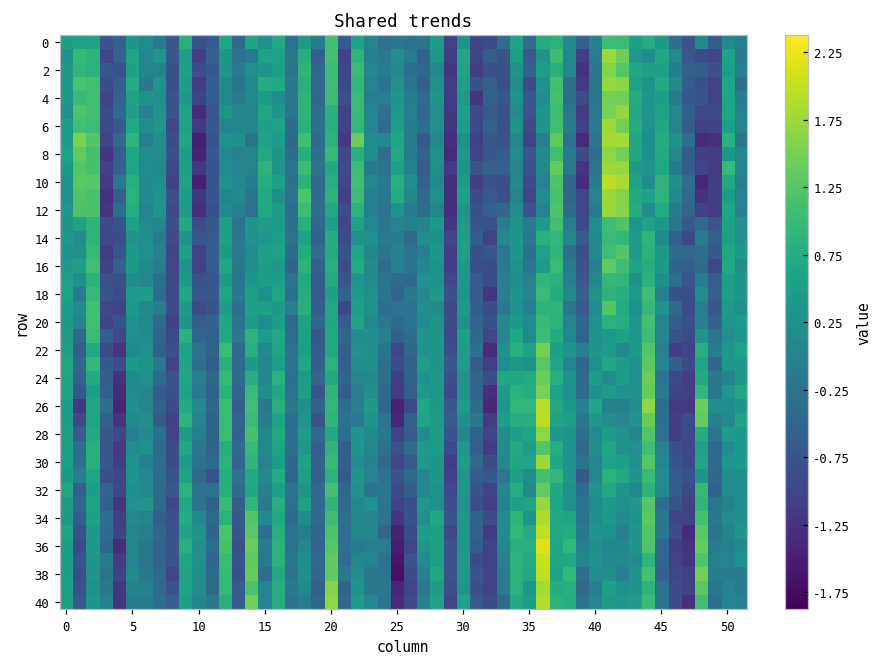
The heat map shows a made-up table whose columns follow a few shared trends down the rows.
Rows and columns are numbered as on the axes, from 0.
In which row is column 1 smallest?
26
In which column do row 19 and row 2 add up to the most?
41
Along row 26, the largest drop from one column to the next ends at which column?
45
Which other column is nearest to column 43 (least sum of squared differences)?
30
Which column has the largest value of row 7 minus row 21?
1
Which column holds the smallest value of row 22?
32
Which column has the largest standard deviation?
48
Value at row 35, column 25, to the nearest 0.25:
-1.5
